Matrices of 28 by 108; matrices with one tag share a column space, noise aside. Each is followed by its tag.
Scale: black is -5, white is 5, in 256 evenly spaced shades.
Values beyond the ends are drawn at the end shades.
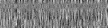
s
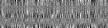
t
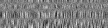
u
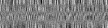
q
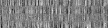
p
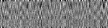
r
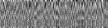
r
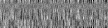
s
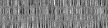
p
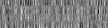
p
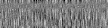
s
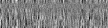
s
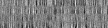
p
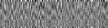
r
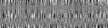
t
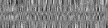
q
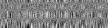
u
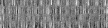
p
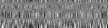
u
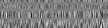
u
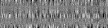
t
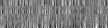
p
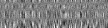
u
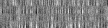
p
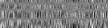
u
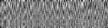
r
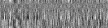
s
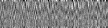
r
